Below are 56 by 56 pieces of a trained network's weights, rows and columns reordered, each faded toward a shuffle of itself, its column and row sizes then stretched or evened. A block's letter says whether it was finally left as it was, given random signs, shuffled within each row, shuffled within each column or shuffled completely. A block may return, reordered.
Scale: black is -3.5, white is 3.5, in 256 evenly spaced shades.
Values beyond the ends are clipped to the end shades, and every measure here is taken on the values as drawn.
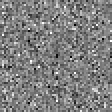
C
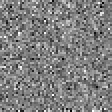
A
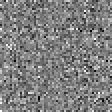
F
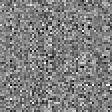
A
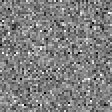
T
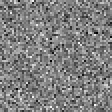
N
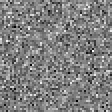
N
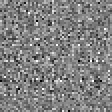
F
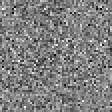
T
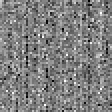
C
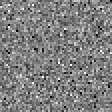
N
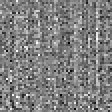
A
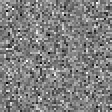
C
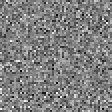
T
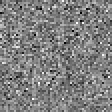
T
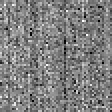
C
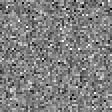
N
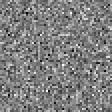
T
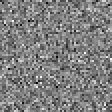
T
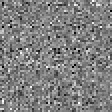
A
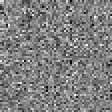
A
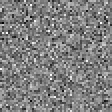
C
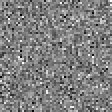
C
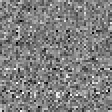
F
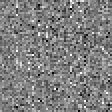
C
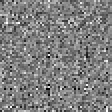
F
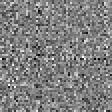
F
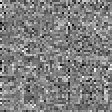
A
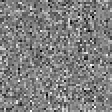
C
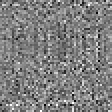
A
